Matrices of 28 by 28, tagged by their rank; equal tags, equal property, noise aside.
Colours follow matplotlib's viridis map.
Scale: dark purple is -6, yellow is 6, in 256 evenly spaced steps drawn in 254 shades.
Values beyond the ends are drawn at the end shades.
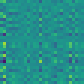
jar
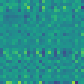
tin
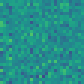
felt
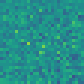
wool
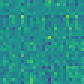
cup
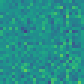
wool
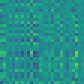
jar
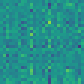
cup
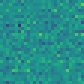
wool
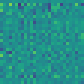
cup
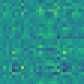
cup
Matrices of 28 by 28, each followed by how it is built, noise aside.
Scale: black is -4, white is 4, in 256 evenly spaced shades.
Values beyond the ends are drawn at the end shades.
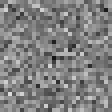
noise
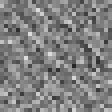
Toeplitz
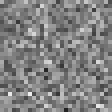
repeating columns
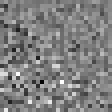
lower triangular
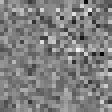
upper triangular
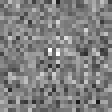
low rank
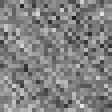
Toeplitz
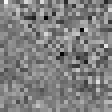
upper triangular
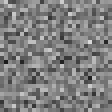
repeating columns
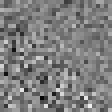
lower triangular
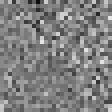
upper triangular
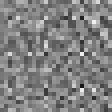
low rank
